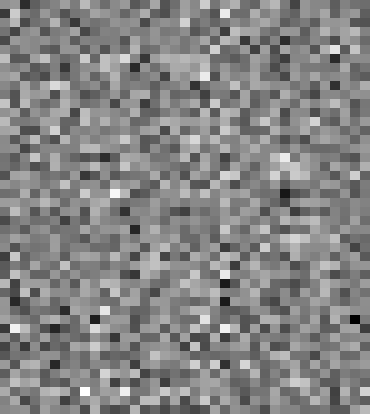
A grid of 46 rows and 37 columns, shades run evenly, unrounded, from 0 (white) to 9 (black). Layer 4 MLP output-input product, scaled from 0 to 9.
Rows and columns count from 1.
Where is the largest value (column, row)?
36, 36
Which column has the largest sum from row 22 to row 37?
14
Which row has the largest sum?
46
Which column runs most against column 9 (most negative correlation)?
29
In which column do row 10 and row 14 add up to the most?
34
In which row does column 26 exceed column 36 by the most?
6
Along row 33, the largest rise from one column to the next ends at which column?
4
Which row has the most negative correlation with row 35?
10
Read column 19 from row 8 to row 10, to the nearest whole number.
3 4 4
